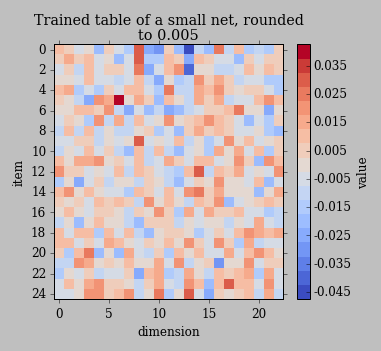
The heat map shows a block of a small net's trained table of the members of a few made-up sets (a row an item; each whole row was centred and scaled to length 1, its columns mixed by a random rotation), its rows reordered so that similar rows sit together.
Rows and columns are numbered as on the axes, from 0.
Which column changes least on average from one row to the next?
5
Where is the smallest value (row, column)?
0, 13
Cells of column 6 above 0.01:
2
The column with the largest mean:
16
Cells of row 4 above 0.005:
8
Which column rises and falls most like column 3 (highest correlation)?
19
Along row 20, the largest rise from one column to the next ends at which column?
7
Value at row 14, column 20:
-0.02
